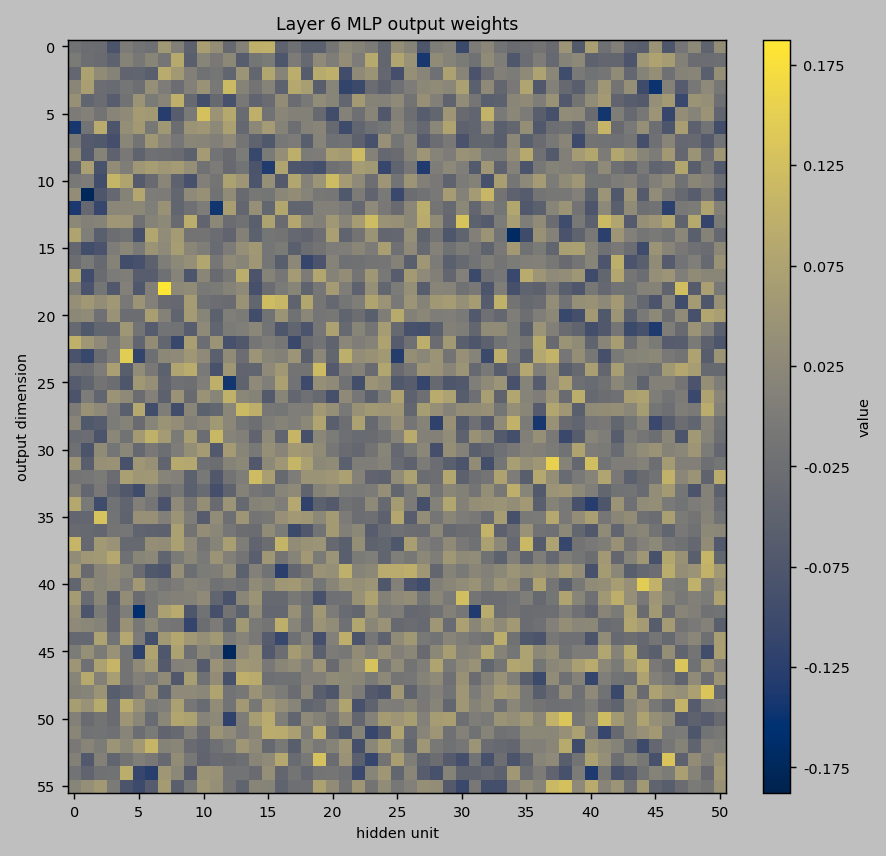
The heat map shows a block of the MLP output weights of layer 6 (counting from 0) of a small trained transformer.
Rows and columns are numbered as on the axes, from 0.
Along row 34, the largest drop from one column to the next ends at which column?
18
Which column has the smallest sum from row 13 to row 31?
1
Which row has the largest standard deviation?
23
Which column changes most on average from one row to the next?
38
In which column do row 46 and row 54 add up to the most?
47
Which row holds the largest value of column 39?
26
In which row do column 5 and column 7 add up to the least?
45
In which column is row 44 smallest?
16
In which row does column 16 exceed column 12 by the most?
25
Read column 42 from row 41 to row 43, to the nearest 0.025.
0.1 0 -0.025
